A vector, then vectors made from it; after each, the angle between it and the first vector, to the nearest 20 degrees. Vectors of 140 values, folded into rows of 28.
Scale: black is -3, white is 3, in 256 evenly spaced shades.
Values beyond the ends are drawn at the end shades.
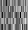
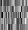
60 degrees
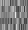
120 degrees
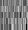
60 degrees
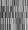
60 degrees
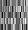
20 degrees
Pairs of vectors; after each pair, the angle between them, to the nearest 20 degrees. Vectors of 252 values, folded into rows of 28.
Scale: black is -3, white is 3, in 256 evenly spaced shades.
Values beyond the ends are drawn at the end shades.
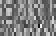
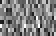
140 degrees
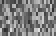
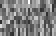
60 degrees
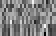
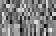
140 degrees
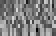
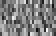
40 degrees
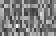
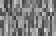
100 degrees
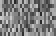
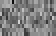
120 degrees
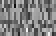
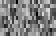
120 degrees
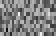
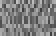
80 degrees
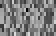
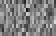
40 degrees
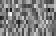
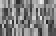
80 degrees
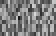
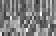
100 degrees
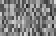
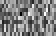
80 degrees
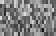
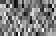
140 degrees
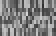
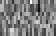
80 degrees
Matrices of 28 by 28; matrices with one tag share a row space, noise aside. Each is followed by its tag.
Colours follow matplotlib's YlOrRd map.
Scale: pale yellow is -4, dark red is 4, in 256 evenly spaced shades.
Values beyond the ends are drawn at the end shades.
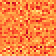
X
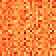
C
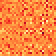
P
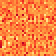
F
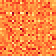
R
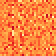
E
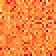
P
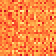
E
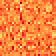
R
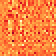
E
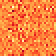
E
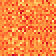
E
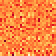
R
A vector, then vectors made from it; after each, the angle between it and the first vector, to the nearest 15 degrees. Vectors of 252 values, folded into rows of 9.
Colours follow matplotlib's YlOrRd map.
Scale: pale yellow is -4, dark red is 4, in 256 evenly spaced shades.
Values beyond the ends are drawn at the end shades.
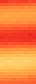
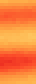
165 degrees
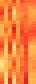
75 degrees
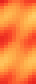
45 degrees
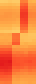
135 degrees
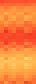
15 degrees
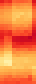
30 degrees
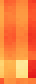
60 degrees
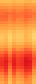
165 degrees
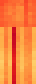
75 degrees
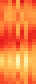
30 degrees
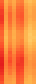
120 degrees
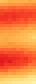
135 degrees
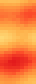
165 degrees
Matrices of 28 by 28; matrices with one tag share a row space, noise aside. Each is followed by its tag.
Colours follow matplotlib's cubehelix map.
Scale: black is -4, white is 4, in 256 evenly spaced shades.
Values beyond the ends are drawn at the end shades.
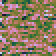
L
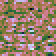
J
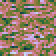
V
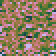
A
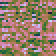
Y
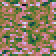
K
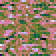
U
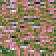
V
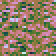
K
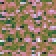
Y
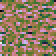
A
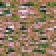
U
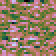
V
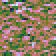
K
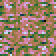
U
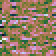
L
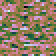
V
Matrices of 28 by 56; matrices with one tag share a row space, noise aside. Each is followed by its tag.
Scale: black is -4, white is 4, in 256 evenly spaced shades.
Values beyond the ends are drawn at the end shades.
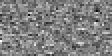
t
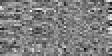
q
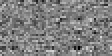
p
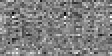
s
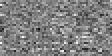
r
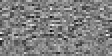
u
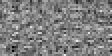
s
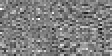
r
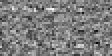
t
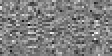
t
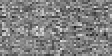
p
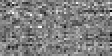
s
